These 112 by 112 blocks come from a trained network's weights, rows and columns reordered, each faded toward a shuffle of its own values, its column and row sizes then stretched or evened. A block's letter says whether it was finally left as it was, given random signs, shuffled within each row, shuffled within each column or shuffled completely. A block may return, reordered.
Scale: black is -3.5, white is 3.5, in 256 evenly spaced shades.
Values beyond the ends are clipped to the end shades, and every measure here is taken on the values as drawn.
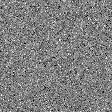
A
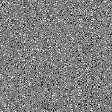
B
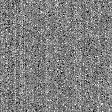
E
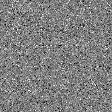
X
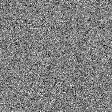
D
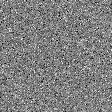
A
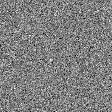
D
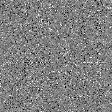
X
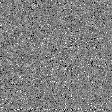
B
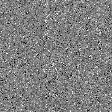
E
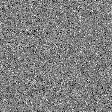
D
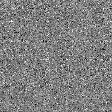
X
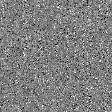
E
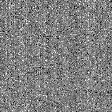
B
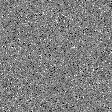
A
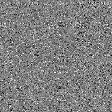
B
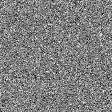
E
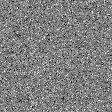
A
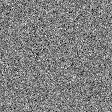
A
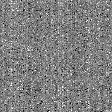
B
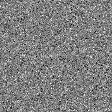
E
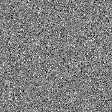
E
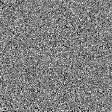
X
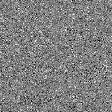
B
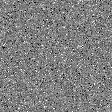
A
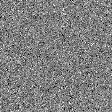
E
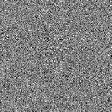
B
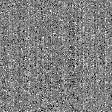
B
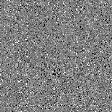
B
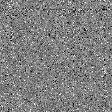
B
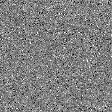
X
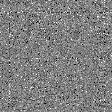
B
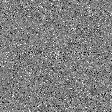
D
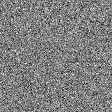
D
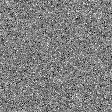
A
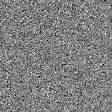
E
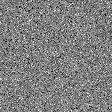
A
